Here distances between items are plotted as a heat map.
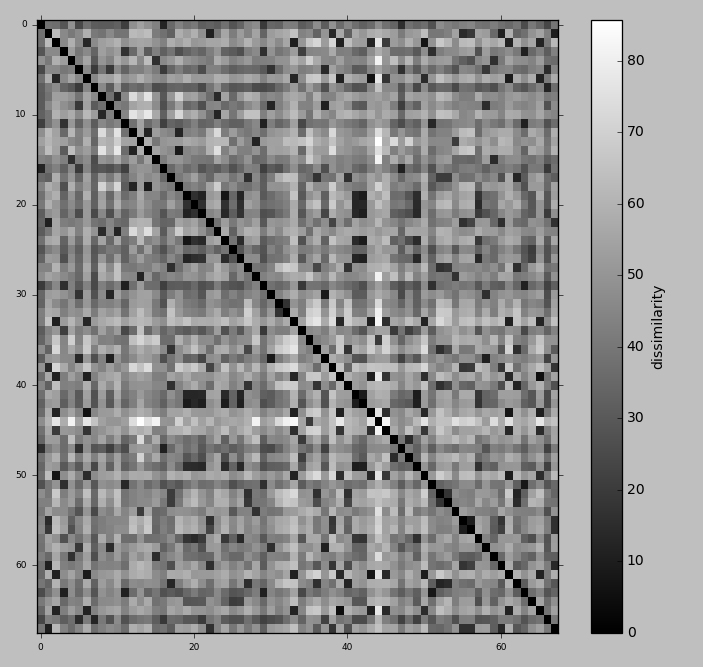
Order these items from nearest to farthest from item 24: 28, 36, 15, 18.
18, 15, 28, 36
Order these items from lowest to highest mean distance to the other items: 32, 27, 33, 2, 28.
27, 28, 2, 32, 33
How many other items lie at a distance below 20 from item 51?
4
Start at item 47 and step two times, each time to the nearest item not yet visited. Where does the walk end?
0
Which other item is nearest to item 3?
63
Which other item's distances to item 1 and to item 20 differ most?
38
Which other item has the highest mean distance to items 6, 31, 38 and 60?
44
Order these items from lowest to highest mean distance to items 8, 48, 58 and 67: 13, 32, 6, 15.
15, 32, 6, 13
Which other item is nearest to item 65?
39
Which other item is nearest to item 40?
62
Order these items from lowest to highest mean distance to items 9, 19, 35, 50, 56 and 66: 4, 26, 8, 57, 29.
29, 26, 57, 8, 4
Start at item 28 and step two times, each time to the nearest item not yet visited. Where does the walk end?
54
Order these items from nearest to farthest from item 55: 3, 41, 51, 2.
51, 3, 41, 2
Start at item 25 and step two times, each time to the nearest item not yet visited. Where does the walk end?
26
